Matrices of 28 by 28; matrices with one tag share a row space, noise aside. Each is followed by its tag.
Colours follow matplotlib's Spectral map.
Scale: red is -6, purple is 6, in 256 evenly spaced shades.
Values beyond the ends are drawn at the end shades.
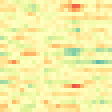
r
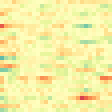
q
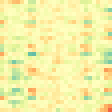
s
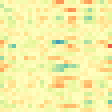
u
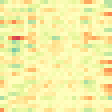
s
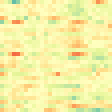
r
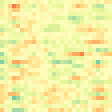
r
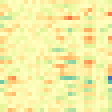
u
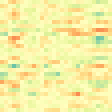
r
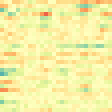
q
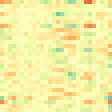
u
